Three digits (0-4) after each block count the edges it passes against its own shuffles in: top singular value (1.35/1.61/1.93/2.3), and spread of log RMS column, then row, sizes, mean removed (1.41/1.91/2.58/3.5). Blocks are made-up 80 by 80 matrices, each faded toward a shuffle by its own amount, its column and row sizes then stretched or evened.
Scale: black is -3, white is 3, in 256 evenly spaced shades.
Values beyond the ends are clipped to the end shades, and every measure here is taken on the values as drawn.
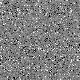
1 0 1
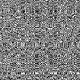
4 0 2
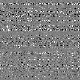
3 1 4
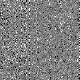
3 3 0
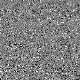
0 0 3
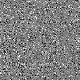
3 1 0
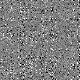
0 3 2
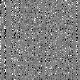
0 4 1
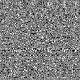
2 0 2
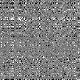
4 2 3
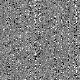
1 3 0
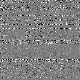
1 1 4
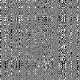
4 4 3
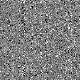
1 3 1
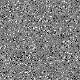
1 0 2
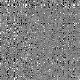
3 3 2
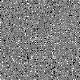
2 2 1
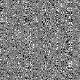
3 3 0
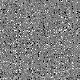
1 2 1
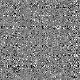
1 3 3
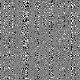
3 4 2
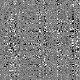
3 3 3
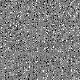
0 3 1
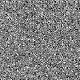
2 0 1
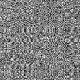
4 1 0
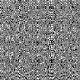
4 3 0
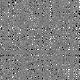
2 3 2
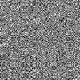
4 1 0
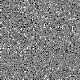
2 1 1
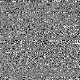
0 1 4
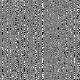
4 4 1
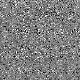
1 1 3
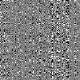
3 4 2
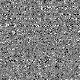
0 0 3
